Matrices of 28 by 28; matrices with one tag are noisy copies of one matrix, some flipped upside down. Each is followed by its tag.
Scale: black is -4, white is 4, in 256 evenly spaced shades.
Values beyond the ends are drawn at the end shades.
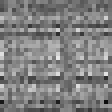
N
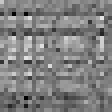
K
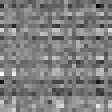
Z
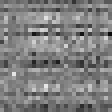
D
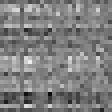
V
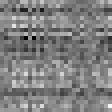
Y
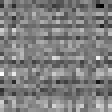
Z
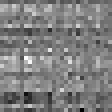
V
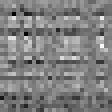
K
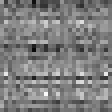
D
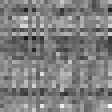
Y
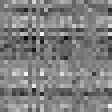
Y
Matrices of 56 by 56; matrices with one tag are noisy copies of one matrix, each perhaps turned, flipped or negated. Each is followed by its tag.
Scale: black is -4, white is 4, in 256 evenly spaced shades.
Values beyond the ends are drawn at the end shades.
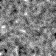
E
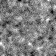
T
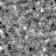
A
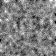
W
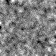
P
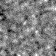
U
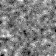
E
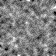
P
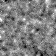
U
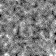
W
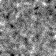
T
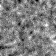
U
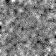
P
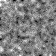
W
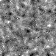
A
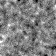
U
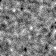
A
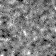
E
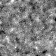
T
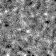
A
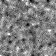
A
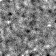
A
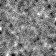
P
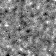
A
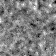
E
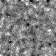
A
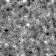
A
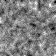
E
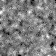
T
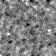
A
